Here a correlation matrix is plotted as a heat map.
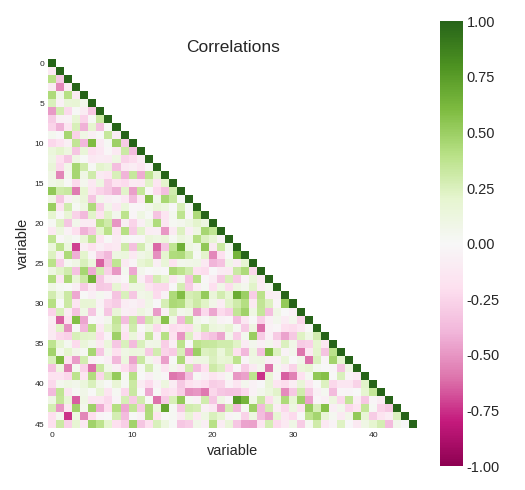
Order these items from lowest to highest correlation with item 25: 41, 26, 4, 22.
26, 41, 22, 4
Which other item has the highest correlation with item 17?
12
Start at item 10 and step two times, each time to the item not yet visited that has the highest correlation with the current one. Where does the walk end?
27
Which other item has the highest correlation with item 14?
43
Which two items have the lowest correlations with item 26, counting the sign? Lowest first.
39, 33
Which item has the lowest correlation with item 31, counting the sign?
36
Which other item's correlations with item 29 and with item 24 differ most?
20
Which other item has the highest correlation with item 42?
23
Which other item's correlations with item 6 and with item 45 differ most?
5
